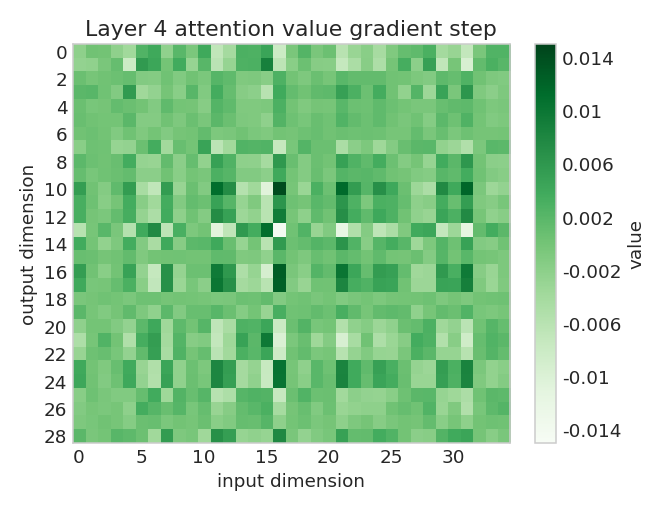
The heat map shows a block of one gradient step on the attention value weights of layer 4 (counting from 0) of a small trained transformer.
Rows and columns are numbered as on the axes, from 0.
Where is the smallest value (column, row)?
16, 13
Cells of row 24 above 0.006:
4
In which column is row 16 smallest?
15
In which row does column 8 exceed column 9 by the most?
1
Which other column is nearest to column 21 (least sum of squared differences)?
31
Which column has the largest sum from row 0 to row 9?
10
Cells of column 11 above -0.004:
21
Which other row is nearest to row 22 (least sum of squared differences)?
20
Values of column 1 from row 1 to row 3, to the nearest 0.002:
-0.002 0 0.002
